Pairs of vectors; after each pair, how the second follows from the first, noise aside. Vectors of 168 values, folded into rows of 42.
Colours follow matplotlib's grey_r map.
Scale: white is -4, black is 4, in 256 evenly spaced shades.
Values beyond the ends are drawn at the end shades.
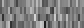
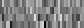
copied.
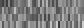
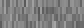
reversed, shrunk.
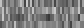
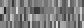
reversed.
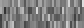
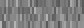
reversed, shrunk.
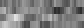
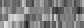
copied.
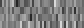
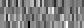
reversed, negated.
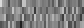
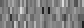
reversed, negated, partly zeroed.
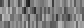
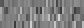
reversed, negated, partly zeroed.
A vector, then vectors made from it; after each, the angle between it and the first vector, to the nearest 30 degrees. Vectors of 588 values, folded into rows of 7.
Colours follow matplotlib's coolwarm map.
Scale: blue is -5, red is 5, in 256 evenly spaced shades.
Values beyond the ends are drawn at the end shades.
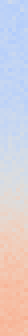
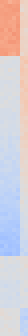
120 degrees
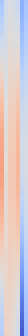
90 degrees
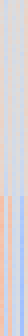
90 degrees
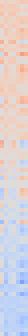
150 degrees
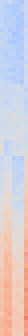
30 degrees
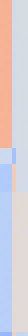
120 degrees
